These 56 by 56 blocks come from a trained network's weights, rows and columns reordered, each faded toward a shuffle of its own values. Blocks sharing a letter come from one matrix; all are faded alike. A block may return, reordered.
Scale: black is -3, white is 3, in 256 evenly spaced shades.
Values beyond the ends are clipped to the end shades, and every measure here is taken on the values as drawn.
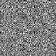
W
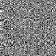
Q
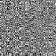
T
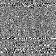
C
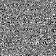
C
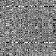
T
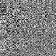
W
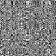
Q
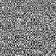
T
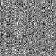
Q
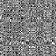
Q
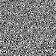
C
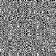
T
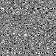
C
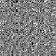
Q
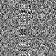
W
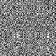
W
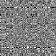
T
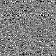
C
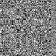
Q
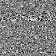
C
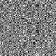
W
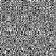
W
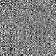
Q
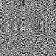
Q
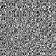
Q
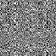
Q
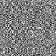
W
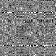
T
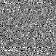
C
